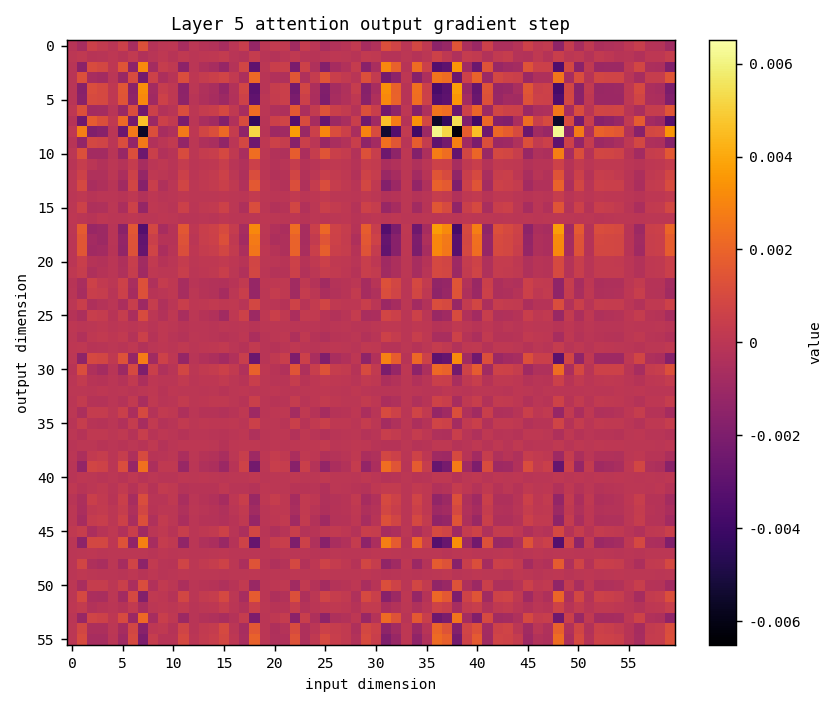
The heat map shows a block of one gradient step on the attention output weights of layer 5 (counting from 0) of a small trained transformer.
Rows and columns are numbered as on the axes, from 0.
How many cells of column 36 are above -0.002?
47
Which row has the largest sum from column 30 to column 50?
8
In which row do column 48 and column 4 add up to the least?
7
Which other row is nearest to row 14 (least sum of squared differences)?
28
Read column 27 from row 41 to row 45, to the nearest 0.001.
0 0 0 0 0
